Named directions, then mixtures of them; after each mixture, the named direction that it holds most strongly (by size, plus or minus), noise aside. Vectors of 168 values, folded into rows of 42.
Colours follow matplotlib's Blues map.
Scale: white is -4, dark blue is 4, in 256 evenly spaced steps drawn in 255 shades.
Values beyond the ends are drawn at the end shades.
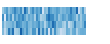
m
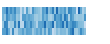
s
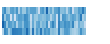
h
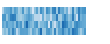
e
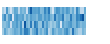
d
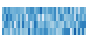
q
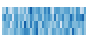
d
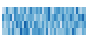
d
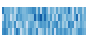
e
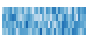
e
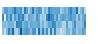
m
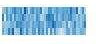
m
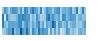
m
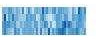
m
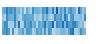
s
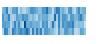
h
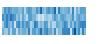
q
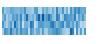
q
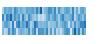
q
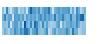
d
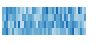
s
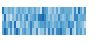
m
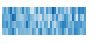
e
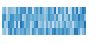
s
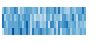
h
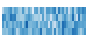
e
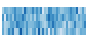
m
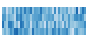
s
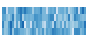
s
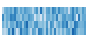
e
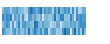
q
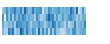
m
